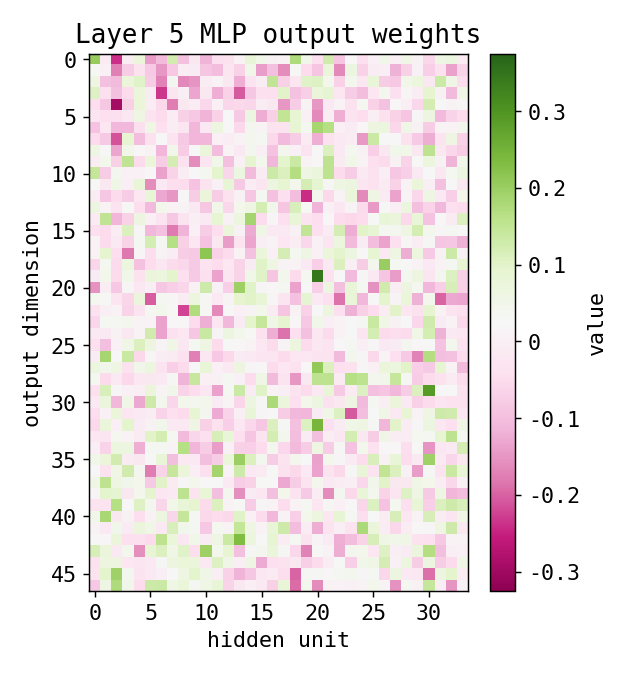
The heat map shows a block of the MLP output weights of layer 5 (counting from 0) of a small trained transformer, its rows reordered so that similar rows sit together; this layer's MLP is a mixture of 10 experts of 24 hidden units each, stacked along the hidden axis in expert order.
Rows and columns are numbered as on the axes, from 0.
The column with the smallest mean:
18
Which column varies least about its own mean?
28
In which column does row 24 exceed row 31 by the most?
23
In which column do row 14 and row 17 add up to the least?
3
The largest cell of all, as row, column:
19, 20
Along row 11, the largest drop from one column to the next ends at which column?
5
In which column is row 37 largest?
1
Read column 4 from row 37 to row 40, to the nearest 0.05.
0.05 0.05 0.1 -0.05
